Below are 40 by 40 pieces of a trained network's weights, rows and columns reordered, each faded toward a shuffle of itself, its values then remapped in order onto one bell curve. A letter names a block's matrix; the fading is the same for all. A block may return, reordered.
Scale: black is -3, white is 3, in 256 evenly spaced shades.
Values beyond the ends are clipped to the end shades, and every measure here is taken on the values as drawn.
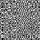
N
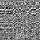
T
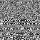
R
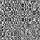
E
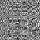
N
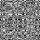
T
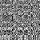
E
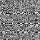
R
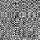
N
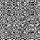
T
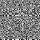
R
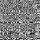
R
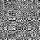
T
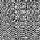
N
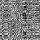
E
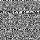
R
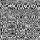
R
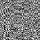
N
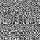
E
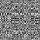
T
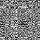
R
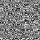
R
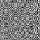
N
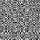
T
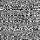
R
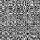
E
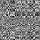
T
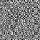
T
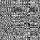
E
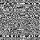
R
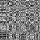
T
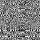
R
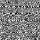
R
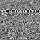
R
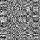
E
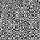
E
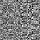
N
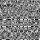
R
